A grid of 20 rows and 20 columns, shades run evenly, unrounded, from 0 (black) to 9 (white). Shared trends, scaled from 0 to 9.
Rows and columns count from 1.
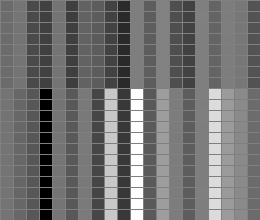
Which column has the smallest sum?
4
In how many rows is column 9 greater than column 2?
12
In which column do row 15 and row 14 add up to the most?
11
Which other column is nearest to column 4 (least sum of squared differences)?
10
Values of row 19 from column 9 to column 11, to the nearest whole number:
7 2 9
